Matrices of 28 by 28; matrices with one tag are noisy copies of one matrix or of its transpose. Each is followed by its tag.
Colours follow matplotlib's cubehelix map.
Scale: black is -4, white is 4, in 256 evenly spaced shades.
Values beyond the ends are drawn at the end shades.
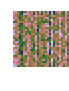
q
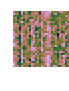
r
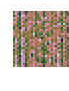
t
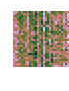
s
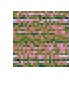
t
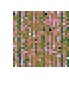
t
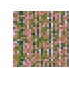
q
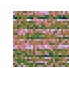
r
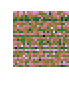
q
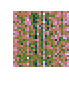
s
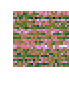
r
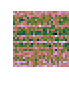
s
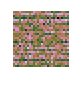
t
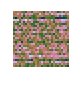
t
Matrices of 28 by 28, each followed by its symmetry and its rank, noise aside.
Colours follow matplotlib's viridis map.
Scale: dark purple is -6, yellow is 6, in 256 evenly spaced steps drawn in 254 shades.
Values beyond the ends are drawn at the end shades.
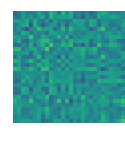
symmetric, rank four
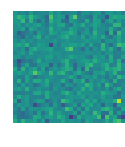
no symmetry, rank six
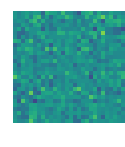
antisymmetric, rank eight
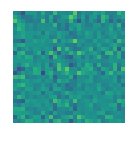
antisymmetric, rank four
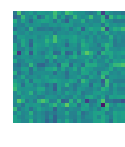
no symmetry, rank four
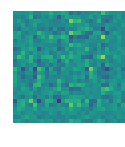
antisymmetric, rank four
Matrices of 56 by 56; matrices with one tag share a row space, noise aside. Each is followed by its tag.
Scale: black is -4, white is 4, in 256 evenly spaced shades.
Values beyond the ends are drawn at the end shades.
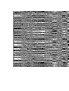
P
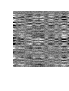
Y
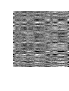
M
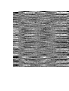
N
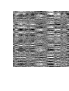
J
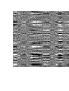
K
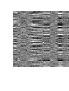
K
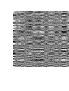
Y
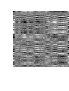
M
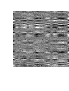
M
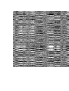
J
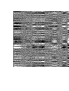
P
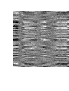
N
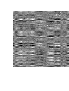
J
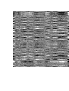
M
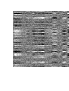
P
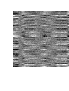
N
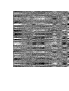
P
